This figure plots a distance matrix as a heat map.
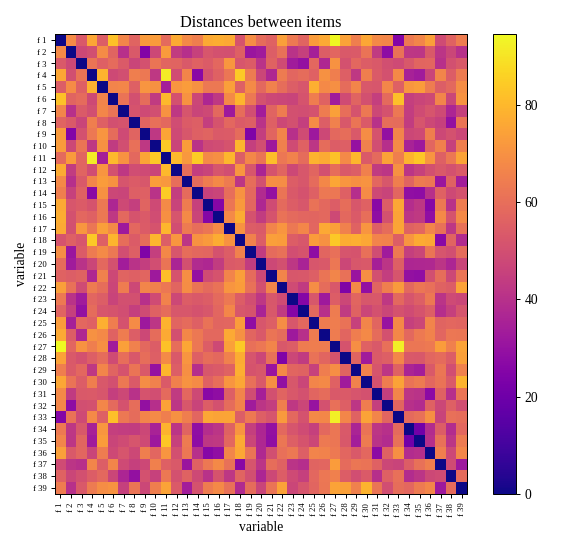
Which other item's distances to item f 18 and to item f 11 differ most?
f 39
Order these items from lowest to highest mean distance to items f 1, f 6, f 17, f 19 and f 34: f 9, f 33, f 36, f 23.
f 9, f 23, f 36, f 33
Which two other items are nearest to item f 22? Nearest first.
f 28, f 30
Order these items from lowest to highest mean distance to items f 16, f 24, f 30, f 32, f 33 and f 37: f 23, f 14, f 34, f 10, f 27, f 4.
f 23, f 34, f 14, f 10, f 4, f 27
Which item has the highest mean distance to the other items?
f 11
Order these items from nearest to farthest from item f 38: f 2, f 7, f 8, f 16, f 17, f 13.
f 8, f 7, f 17, f 2, f 16, f 13
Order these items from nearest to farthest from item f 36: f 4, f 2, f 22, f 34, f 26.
f 34, f 4, f 2, f 22, f 26
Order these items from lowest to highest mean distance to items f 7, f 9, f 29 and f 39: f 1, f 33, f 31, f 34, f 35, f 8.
f 34, f 35, f 31, f 8, f 33, f 1
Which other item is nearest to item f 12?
f 20
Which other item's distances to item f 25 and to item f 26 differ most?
f 19
